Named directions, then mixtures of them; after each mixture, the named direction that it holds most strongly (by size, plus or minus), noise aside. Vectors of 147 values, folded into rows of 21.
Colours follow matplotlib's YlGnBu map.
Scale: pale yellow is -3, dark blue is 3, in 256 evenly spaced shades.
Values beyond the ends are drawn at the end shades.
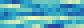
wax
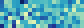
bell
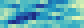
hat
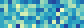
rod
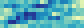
hat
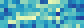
hat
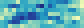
hat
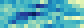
hat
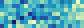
bell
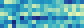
wax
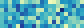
rod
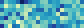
rod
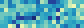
rod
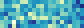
bell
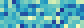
rod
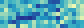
hat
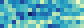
hat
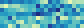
wax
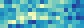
hat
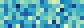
rod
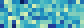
bell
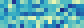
rod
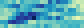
hat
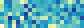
bell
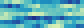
wax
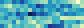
wax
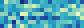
bell
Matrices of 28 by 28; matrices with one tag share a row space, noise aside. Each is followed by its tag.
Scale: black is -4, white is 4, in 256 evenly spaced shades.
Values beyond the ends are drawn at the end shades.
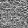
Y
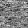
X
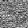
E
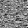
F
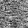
X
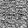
E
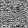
Y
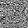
Y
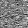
F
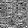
E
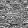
X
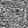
Y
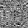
Y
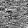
X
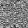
Y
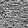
X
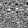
F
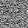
Y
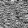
F
